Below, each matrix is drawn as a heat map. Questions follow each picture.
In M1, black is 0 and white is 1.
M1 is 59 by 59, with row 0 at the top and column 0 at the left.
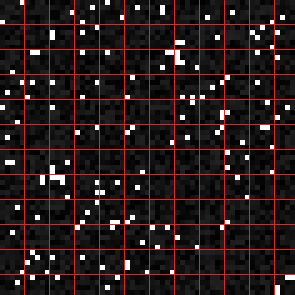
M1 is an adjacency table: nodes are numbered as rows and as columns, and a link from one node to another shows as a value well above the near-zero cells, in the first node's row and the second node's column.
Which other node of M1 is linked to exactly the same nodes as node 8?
node 12
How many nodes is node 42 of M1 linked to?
1
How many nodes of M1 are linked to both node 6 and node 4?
1
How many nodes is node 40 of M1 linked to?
1
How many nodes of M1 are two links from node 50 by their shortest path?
3
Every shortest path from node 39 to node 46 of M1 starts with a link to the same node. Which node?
node 13
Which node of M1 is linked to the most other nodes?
node 10
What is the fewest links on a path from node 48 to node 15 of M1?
6
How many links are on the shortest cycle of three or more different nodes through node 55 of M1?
5
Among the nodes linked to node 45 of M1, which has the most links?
node 44
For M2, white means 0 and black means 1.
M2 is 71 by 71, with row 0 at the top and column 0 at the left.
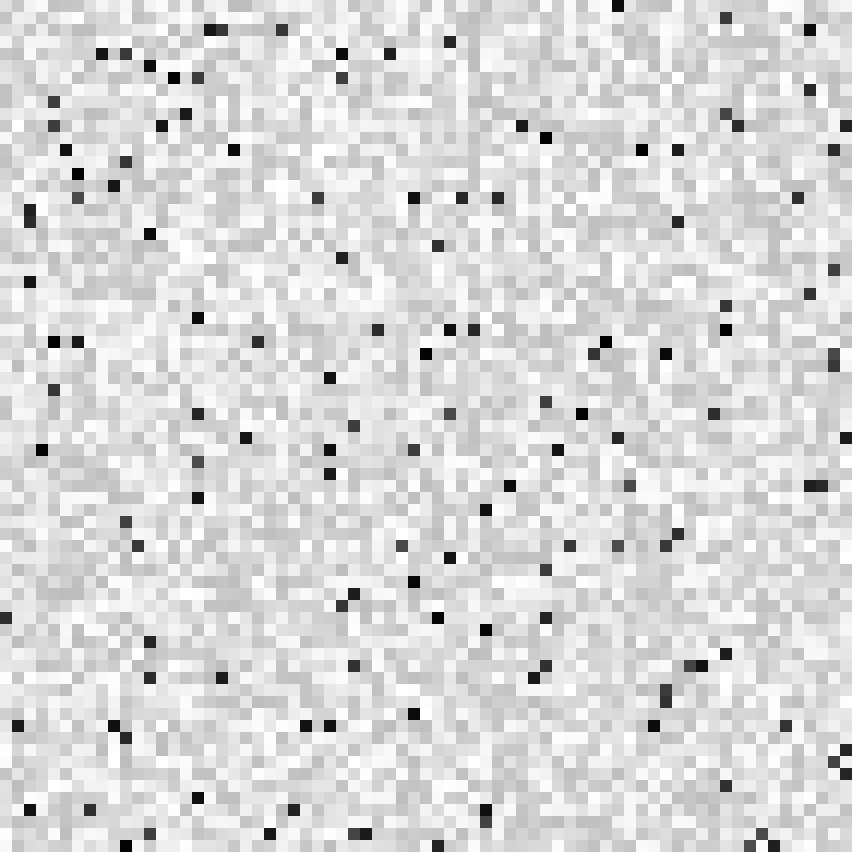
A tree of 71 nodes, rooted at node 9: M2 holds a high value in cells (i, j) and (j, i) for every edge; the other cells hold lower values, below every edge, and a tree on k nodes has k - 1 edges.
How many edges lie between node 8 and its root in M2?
9
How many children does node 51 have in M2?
2
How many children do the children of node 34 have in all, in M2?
5
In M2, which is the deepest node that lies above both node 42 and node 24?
67
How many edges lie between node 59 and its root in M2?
5
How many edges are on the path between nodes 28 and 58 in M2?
8
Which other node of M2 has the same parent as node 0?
45
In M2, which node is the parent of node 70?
10
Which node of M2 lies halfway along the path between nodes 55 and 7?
56
